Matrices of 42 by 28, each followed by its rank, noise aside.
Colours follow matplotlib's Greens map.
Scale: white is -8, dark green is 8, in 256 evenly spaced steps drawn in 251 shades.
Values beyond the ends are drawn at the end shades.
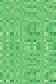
two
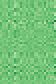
two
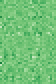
five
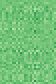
three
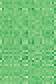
two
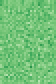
five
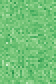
six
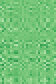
three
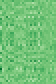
three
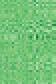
three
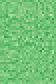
six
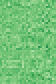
six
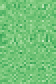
four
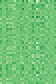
three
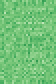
five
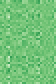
two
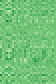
three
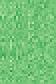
five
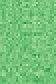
six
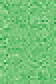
six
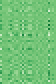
two
